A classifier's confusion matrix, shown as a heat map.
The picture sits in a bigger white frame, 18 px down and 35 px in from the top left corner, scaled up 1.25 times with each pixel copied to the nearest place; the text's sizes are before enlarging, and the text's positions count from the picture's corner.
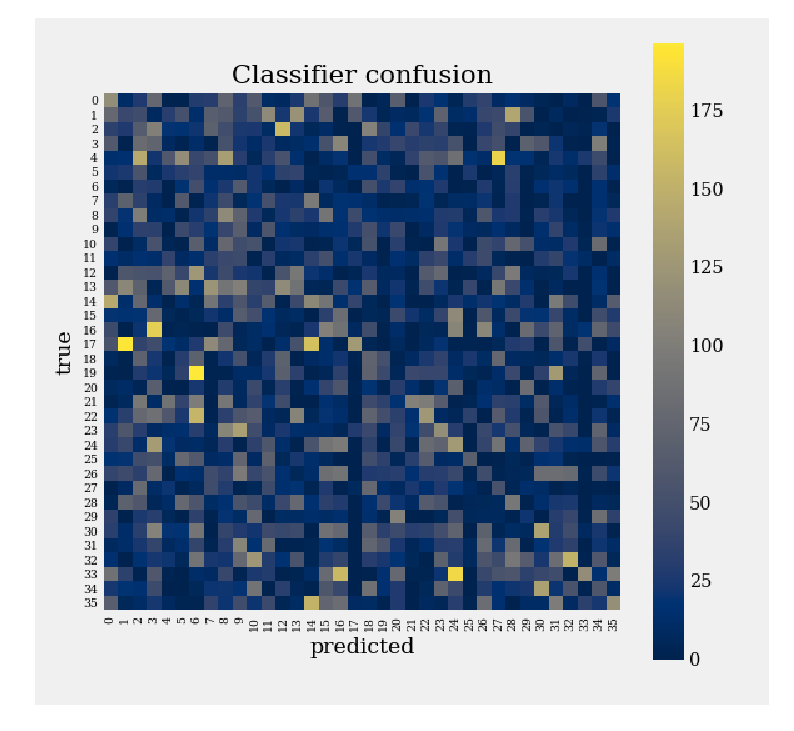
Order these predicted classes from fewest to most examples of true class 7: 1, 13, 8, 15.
15, 13, 8, 1
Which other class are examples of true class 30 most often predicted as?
3
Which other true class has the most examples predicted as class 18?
2
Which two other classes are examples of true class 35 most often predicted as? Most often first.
14, 31
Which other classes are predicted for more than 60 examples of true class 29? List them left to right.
10, 20, 34
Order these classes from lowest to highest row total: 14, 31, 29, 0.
29, 31, 0, 14
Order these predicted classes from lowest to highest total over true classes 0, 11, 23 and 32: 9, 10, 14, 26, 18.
18, 14, 26, 10, 9
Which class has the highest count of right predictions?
32
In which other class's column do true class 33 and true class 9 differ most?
24
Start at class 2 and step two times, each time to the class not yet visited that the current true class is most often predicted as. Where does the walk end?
6
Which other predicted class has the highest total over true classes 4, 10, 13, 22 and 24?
27
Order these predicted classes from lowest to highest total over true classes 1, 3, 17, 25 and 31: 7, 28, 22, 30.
30, 22, 7, 28
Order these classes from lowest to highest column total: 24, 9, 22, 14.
14, 22, 24, 9
